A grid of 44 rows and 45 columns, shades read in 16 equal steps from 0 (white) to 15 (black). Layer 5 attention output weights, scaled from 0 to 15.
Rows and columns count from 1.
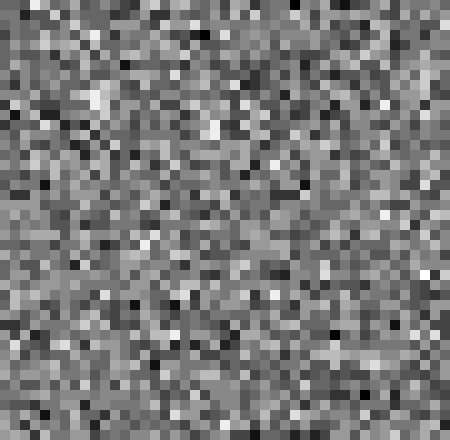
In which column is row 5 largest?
40
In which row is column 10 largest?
43
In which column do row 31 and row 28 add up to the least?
33
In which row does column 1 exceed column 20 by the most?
11
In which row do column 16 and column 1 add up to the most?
13
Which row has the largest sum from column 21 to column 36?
44
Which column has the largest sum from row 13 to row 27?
7
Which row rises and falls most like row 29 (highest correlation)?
38
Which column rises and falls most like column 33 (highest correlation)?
24
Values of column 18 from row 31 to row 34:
14 11 8 1
